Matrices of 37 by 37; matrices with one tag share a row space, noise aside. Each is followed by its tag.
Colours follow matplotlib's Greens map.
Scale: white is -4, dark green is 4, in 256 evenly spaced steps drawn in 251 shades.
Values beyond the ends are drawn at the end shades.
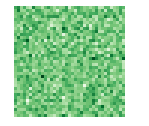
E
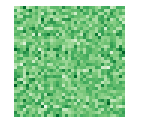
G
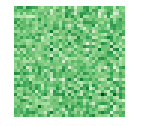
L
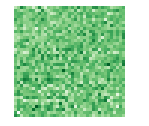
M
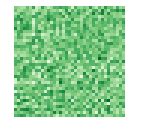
M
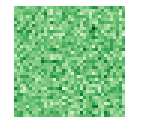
E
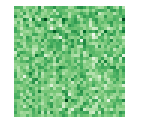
E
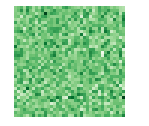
E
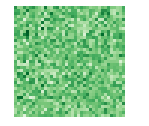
G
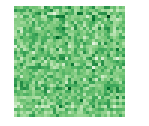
M
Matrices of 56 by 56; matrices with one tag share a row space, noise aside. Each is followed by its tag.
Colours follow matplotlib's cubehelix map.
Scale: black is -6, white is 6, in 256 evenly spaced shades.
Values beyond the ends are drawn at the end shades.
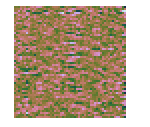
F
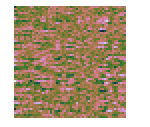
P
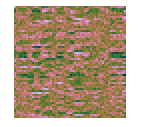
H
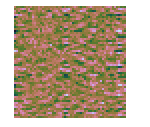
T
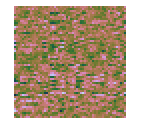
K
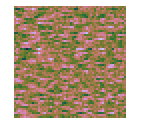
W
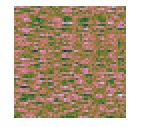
W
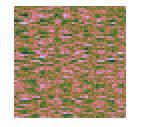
W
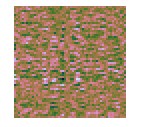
K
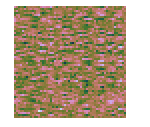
W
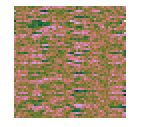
H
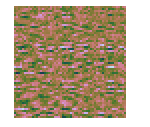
W
